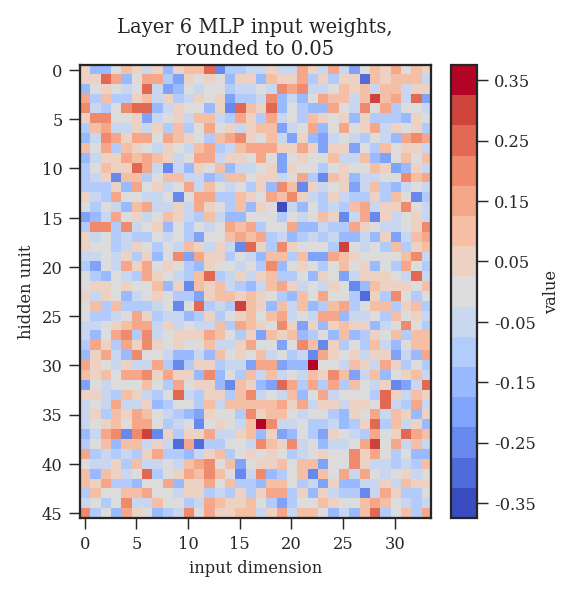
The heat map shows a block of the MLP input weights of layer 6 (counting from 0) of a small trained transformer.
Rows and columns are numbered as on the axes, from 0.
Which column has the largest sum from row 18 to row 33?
6
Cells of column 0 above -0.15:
39
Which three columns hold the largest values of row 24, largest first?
15, 11, 25
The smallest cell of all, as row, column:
14, 19
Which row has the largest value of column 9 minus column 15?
41
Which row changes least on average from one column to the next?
44
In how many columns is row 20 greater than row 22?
14
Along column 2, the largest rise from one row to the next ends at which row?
1
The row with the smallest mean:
17
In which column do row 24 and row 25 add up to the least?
9
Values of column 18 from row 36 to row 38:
0.2 0.05 0.1
